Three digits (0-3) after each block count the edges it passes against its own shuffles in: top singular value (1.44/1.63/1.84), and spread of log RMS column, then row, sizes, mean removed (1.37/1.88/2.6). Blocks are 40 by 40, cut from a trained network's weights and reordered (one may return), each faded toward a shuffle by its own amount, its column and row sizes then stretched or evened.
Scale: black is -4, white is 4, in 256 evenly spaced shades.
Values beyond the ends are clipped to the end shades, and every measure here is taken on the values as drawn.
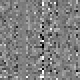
1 3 0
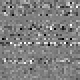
0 0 3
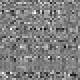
3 0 3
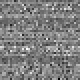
1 0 1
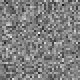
2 1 0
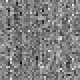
1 1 0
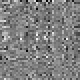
2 2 2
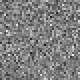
1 1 0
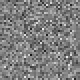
0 1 0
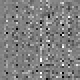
0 3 2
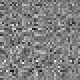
2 2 2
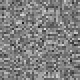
1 0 0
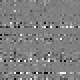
1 1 3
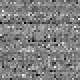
1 0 1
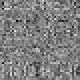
1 0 2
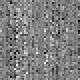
0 3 0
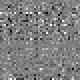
0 1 3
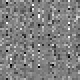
1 3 1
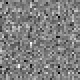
1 1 0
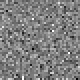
0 0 0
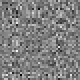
3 2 1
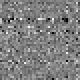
1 1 2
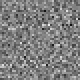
2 0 2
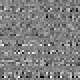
2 0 3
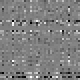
3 2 3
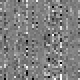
0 3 0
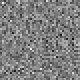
0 0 0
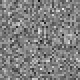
1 1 0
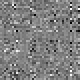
2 2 2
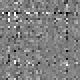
1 2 2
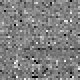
0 1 1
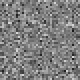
2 1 0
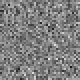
2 0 1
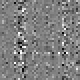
1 3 0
